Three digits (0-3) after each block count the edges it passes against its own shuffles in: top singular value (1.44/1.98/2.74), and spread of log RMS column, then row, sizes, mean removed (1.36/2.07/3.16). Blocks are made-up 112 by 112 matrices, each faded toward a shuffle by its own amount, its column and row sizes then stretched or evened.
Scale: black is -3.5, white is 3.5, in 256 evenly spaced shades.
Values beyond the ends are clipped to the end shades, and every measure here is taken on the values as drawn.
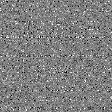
1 0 2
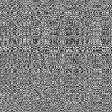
3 0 3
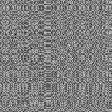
3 0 1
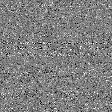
1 0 2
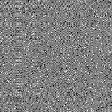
3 1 0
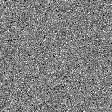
1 0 0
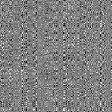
3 3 1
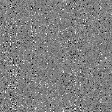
1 2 1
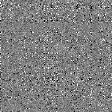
1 2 2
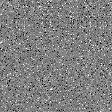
1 1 1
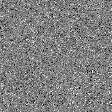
0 1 1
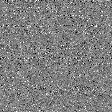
0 0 2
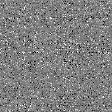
0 2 2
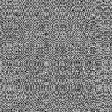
3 0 0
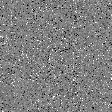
0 1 0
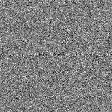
1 0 1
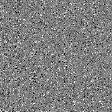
1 2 0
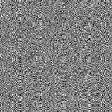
3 2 0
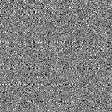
2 0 2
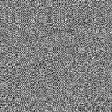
3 1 1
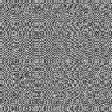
3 2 1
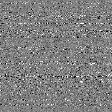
1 0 3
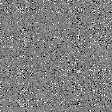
0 2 2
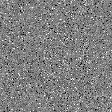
1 1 0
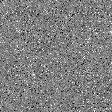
1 0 1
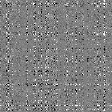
1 3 3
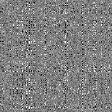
2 3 2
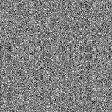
2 0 0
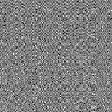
3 2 0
